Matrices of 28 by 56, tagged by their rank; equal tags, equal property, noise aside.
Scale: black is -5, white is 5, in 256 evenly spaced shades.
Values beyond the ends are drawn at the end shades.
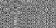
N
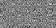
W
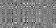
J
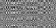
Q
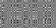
Q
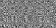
W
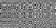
Q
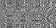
N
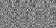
N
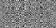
N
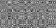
J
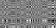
Q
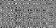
N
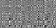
N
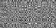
N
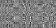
N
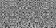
W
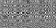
J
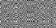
J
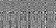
J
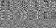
N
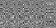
N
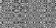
N
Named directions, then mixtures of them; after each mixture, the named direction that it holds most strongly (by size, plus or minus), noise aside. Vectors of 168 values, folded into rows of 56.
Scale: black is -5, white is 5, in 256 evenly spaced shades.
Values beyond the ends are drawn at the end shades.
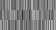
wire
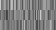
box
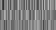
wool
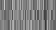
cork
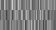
box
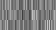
wire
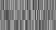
box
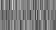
cork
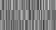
wool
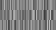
cork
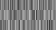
wire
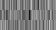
wire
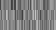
box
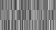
wire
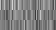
box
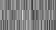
wire
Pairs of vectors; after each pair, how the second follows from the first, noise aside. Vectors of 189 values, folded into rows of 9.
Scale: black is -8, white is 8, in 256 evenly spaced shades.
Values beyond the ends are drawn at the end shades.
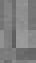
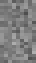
sign-scrambled.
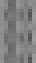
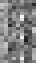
wrapped around, negated, scaled up.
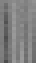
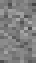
shuffled.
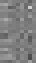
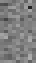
negated.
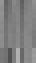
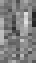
wrapped around, negated, scaled up.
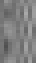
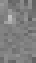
wrapped around, negated, partly zeroed.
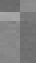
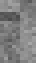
negated.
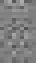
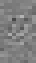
reversed, negated, partly zeroed.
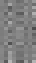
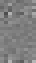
partly zeroed.
